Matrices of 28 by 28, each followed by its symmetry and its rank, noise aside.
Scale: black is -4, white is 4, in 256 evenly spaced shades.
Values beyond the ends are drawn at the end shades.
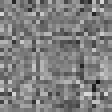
antisymmetric, rank four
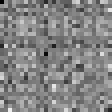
symmetric, rank four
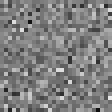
antisymmetric, rank six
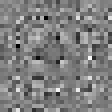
symmetric, rank four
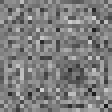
symmetric, rank four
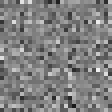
antisymmetric, rank four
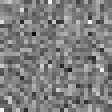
no symmetry, rank eight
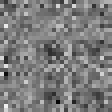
no symmetry, rank four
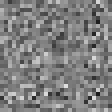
antisymmetric, rank eight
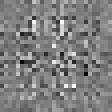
antisymmetric, rank four
